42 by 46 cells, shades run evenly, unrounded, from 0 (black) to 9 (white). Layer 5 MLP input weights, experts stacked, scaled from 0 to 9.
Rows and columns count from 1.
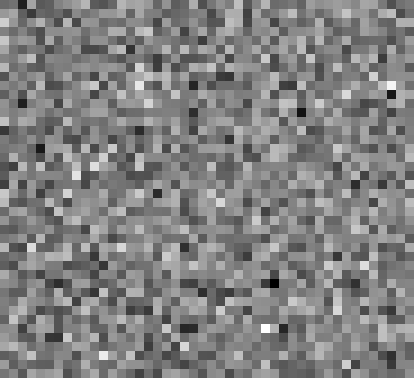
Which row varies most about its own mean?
10
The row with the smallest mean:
32
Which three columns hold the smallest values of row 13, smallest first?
34, 22, 44
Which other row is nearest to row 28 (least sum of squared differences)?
14
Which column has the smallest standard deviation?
29
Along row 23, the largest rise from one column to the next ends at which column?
43
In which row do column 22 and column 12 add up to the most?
40
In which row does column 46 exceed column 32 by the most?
37
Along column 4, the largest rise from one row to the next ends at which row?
28
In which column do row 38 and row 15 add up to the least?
6
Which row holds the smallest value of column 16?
15
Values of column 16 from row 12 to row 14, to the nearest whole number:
5 4 5
